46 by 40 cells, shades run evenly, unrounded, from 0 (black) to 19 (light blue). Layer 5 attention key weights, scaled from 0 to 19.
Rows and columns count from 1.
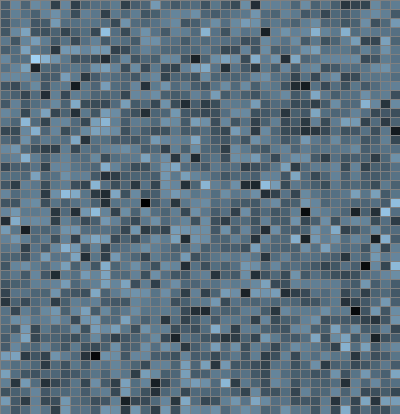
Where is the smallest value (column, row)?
15, 23
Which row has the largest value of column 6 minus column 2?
35
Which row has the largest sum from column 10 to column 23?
14
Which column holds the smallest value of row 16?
9
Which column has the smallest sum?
38
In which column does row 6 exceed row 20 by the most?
11
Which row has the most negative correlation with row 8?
7
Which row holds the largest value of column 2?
25
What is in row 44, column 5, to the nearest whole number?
8
